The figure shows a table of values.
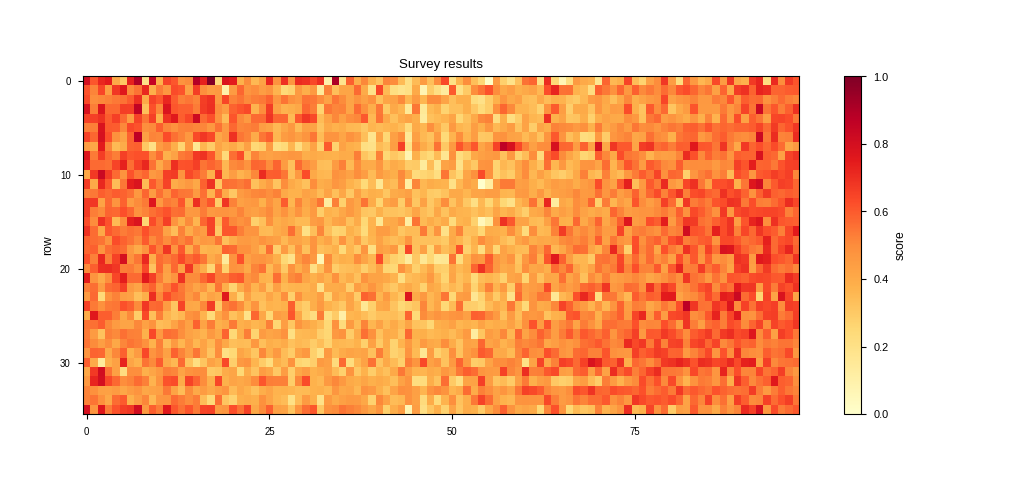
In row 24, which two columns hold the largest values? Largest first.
82, 88
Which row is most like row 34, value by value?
29
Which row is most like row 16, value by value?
24
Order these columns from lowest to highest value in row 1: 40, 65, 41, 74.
41, 74, 65, 40
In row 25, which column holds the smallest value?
35
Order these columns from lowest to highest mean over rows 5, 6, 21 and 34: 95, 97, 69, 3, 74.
69, 74, 3, 95, 97
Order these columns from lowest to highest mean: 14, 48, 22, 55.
48, 55, 22, 14
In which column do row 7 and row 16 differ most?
57
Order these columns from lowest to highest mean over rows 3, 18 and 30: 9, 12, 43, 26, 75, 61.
43, 26, 61, 12, 75, 9
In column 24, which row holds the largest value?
10
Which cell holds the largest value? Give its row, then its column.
0, 17
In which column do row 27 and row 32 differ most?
2
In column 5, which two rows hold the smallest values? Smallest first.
31, 0
